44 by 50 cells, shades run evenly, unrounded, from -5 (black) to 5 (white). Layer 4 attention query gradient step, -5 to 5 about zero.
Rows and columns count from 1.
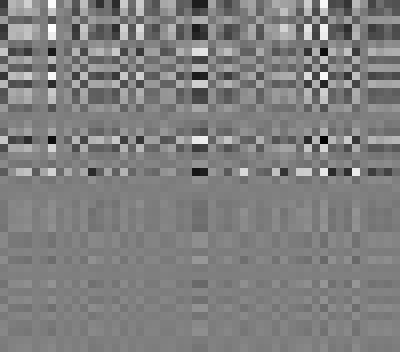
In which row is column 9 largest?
22
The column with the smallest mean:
25
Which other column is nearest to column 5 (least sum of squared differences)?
34
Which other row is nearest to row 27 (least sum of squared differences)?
28
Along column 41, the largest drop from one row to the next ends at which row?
11
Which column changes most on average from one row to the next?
41
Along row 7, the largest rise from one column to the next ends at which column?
42
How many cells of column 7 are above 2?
10
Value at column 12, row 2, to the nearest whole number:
0
